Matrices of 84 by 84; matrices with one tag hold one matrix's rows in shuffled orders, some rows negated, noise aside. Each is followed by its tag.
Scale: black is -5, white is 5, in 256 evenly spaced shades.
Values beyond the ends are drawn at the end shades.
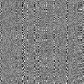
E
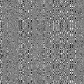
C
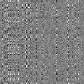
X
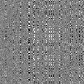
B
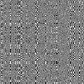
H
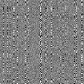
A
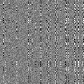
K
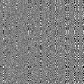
K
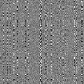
A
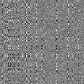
X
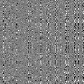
K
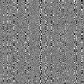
A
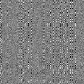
C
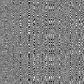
B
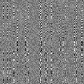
A
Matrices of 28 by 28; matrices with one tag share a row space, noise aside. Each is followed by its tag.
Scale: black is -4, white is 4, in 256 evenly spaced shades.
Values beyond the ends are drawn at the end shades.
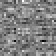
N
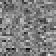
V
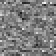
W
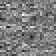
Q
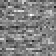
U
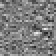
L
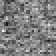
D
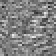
L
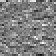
L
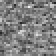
W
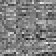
N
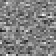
V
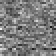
W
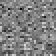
V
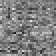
Q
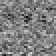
V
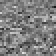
W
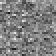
Q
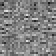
D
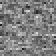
W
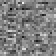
N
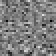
V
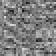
N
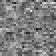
W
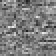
N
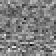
Q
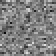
V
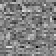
W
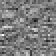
D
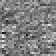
D
